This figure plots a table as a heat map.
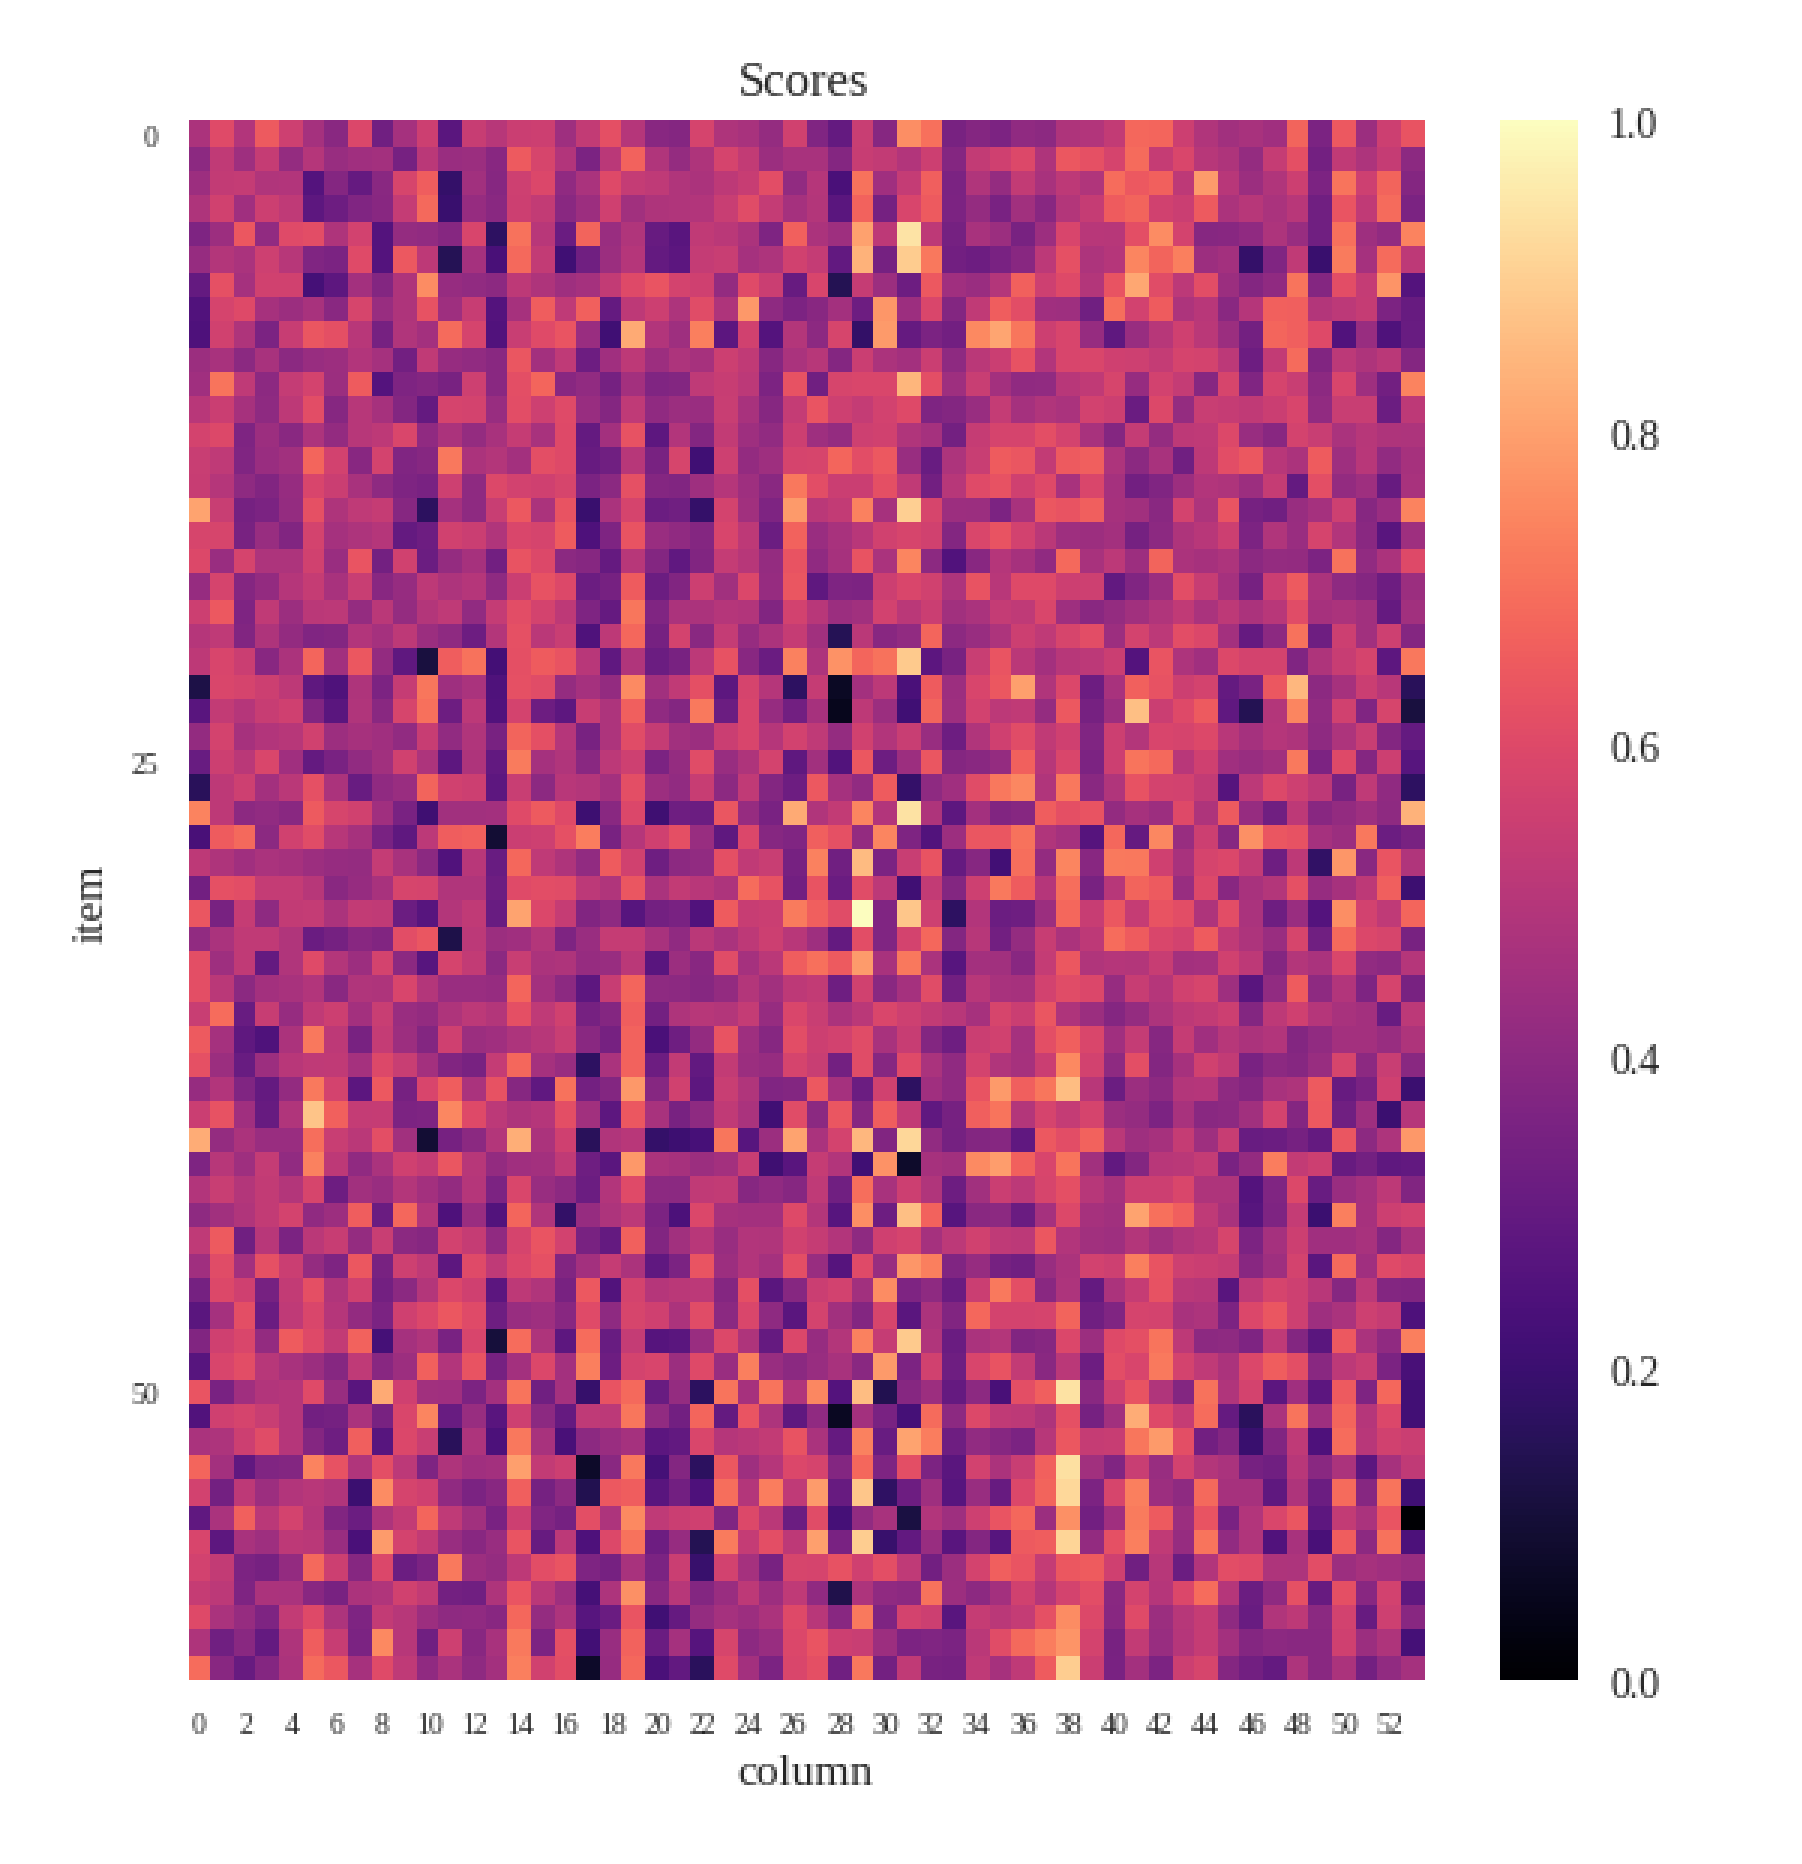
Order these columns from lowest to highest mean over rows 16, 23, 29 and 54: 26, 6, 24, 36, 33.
33, 6, 26, 24, 36
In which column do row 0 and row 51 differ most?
31
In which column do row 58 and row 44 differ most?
28
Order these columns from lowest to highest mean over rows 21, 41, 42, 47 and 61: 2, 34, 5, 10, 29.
10, 2, 29, 34, 5
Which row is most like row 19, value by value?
35
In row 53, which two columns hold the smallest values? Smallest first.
17, 22
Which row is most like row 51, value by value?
23
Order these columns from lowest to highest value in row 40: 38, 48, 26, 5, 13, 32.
48, 32, 13, 38, 5, 26
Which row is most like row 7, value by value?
49
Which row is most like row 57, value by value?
13
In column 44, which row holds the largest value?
2
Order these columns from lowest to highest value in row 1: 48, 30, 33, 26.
33, 26, 30, 48
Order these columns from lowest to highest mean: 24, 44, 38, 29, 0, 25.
25, 0, 24, 44, 29, 38
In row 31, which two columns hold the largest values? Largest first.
29, 31
